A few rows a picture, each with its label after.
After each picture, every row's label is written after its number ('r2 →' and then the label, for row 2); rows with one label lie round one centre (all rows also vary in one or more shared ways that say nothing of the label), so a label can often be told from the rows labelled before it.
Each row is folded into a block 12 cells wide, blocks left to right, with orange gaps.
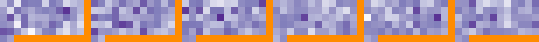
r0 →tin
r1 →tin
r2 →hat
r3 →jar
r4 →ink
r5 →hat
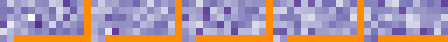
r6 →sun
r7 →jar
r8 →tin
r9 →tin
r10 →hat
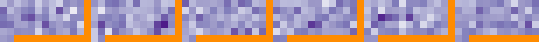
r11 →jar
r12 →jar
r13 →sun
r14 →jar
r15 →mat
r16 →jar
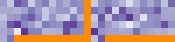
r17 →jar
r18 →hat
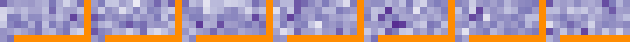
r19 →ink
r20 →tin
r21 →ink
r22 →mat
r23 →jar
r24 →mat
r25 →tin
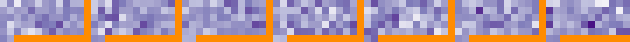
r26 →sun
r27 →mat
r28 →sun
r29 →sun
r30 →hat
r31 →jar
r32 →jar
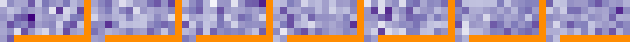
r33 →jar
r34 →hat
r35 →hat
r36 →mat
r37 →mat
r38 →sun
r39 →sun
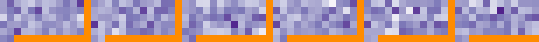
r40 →hat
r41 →sun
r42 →ink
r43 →jar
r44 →sun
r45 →ink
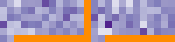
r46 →sun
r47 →sun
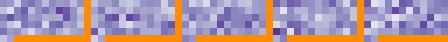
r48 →tin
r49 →mat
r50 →ink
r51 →tin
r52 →sun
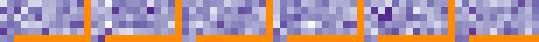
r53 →hat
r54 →jar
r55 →tin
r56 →mat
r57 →mat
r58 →hat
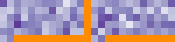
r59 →ink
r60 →mat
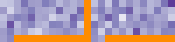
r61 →jar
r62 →mat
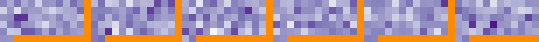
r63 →mat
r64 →hat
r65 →tin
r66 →jar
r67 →hat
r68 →ink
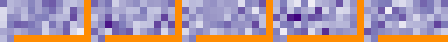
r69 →ink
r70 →ink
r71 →jar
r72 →mat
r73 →hat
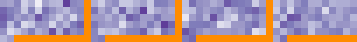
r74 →sun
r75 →sun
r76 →hat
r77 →mat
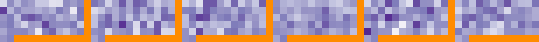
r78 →jar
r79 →ink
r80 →mat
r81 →ink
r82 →tin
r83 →mat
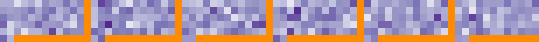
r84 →sun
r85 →hat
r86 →sun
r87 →mat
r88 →ink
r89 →mat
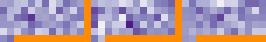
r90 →jar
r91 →sun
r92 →hat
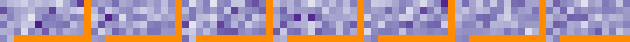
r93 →ink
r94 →mat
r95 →sun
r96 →mat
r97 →jar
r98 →hat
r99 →hat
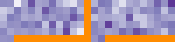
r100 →ink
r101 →hat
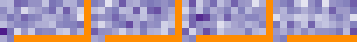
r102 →tin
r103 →tin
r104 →mat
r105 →hat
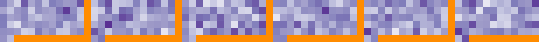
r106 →tin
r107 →hat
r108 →sun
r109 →ink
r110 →tin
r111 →hat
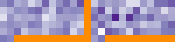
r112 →hat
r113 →mat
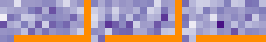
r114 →ink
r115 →ink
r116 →sun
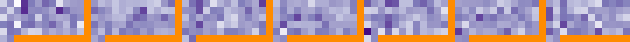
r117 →jar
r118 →ink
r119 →hat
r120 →mat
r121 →tin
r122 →tin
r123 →tin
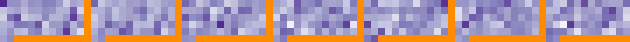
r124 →ink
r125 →ink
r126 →tin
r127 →jar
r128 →hat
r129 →mat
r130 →tin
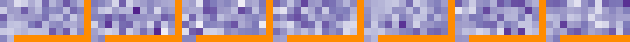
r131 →sun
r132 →ink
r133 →jar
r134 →tin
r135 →sun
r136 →sun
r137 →hat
